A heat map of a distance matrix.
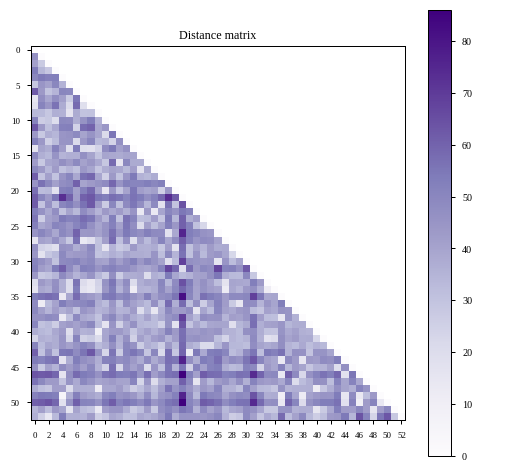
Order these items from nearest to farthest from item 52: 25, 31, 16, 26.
16, 31, 25, 26
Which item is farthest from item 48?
19
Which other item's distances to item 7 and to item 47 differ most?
0
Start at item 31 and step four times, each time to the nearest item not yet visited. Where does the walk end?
12
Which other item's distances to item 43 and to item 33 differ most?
8
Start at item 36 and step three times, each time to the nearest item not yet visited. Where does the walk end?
28
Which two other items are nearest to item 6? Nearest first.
13, 11
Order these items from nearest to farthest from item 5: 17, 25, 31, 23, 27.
27, 17, 23, 25, 31
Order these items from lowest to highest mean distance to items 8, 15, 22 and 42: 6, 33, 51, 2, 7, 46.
33, 51, 2, 7, 6, 46
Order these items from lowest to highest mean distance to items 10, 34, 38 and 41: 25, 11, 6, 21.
25, 6, 11, 21
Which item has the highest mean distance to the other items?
21
